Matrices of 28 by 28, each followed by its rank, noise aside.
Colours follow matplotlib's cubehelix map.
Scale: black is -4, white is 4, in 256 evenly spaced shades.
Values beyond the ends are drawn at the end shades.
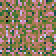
three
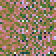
four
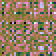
three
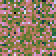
five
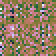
three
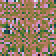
four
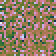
five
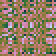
two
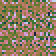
five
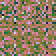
four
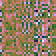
two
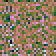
five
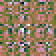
two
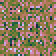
five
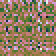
three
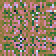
four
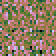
three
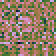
five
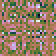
two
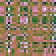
two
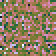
five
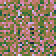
five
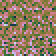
five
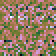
five
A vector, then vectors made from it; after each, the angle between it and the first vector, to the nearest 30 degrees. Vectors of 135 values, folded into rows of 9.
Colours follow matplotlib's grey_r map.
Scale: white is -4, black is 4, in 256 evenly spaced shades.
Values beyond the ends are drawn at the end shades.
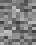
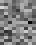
150 degrees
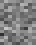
120 degrees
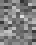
30 degrees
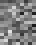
60 degrees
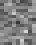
90 degrees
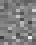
90 degrees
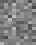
60 degrees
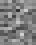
120 degrees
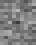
30 degrees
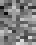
60 degrees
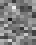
60 degrees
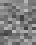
150 degrees
